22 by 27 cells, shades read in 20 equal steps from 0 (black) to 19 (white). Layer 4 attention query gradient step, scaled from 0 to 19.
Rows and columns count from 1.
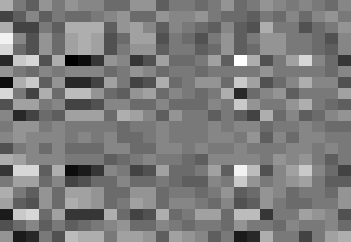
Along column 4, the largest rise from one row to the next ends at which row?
9
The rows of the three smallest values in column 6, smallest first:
6, 16, 8
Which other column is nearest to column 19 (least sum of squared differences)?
3
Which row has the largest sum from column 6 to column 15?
22
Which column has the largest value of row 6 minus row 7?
19
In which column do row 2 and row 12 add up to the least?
1
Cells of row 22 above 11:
9
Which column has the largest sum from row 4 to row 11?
24
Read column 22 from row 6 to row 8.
9 9 8
